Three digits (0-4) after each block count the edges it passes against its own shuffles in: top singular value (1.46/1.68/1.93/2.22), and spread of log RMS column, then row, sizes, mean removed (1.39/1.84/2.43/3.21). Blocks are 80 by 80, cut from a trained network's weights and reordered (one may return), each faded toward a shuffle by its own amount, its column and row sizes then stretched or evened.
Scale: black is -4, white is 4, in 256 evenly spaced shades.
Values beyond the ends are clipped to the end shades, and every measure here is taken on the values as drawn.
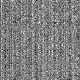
4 1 2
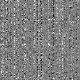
2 4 1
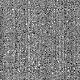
2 1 1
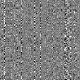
4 4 0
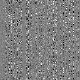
0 4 0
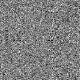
1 2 1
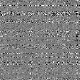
2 2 4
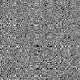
4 2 2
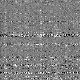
2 0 4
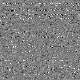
0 0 3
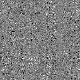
0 2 1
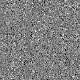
1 2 0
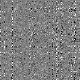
1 4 2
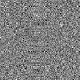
4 1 1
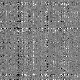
3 3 3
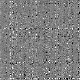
1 3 2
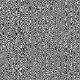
1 4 0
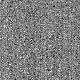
0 0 1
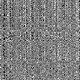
4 3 2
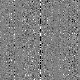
3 3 0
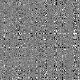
2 4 3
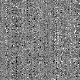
1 3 1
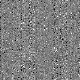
0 3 0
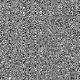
2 3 1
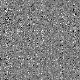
0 3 1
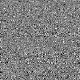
0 1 3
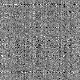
2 0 3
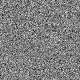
0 0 1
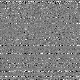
0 0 4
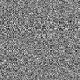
4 0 2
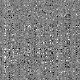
0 3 2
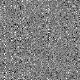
1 3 1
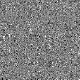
0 2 2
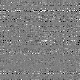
3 1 4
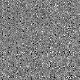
1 3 1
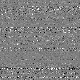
0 0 4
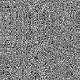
4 2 0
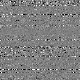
1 1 4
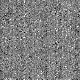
1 1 1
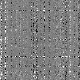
2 4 2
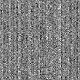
4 2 1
